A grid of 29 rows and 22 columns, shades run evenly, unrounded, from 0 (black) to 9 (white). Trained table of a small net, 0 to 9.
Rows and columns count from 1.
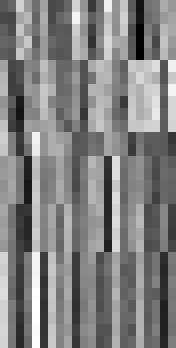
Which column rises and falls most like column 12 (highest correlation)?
18
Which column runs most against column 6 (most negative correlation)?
5
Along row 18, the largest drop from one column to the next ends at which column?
14
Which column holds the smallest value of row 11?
3
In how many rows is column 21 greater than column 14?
8
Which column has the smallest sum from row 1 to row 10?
2
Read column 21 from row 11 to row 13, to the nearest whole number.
3 3 3
